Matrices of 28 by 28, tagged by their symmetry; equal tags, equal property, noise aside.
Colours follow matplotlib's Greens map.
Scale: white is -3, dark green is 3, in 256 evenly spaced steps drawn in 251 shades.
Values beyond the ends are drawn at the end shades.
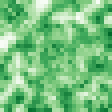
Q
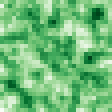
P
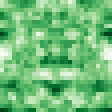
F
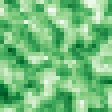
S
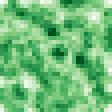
P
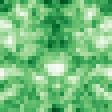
F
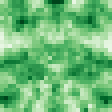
F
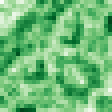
Q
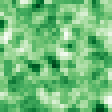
S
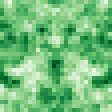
F
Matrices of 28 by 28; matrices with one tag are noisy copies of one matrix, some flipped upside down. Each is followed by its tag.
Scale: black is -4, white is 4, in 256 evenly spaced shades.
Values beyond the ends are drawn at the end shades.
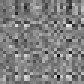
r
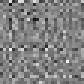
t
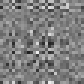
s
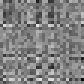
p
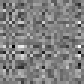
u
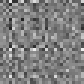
t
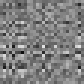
u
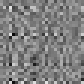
t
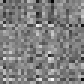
p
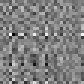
t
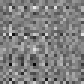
t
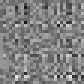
r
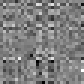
p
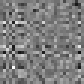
u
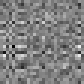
u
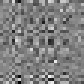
s
